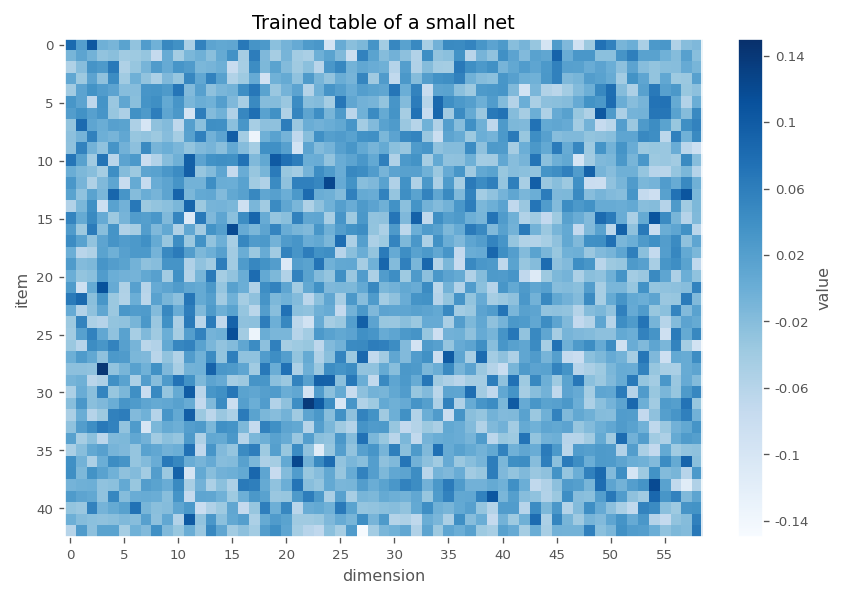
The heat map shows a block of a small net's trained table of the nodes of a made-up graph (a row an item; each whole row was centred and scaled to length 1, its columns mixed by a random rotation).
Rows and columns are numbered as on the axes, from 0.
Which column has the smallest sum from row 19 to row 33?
34
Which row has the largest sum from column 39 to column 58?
36
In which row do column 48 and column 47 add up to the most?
11
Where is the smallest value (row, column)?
42, 27
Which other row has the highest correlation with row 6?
15
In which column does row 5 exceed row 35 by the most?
54
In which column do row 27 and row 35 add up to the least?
23
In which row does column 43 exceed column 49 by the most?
12
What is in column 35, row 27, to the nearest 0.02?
0.1
